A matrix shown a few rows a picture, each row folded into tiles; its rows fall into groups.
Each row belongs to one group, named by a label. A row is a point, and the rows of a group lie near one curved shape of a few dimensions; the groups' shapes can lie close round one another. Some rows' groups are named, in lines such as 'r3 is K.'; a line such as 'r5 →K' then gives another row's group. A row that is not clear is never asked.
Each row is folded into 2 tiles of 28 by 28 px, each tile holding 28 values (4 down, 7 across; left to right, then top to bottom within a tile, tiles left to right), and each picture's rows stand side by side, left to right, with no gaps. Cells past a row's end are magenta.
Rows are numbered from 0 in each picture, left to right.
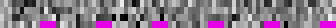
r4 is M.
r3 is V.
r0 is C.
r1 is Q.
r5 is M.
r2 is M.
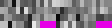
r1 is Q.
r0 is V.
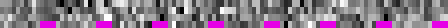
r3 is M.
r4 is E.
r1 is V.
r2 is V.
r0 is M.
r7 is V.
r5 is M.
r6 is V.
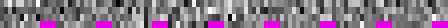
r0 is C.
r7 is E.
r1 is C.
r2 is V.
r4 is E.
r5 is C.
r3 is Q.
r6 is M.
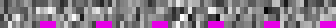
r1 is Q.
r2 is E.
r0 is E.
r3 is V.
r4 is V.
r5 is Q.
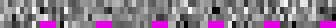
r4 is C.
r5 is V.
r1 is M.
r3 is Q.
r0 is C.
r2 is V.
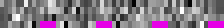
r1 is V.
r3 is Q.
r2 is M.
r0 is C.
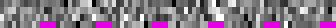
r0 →Q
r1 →C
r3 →V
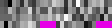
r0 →M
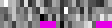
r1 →M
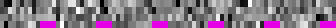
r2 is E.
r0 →M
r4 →Q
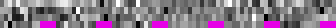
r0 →Q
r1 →V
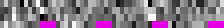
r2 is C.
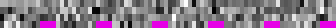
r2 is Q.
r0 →Q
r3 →Q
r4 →V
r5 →C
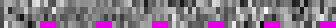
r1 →V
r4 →Q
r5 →C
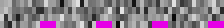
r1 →Q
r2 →M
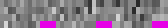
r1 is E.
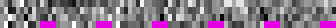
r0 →M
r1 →C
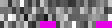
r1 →C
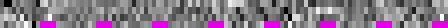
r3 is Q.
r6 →V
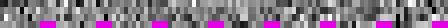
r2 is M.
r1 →M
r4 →C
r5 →V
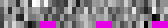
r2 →C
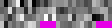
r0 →M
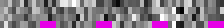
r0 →M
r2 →V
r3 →M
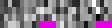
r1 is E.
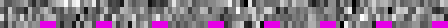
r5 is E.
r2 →Q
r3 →V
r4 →Q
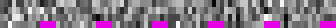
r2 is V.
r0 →Q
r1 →C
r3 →V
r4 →E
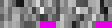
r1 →Q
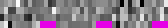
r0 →M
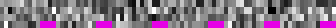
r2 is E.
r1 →Q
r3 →E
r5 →Q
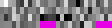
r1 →M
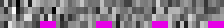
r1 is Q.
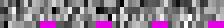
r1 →V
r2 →M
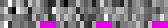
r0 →M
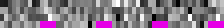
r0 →V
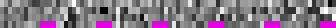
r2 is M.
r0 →E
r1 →Q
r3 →M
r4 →Q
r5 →V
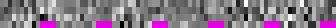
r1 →M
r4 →C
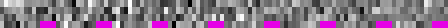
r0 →C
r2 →M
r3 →M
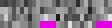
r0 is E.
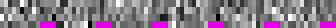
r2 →V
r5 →M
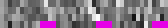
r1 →C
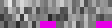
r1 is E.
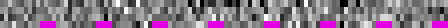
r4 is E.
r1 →M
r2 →Q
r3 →M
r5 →Q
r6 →M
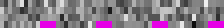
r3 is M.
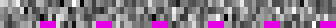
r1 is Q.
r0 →C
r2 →E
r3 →V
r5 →Q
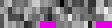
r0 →M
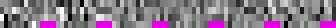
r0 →Q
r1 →E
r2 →M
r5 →C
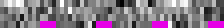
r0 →C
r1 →Q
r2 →C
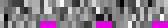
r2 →C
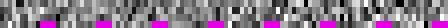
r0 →Q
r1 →Q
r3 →M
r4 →M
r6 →E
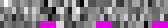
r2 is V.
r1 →M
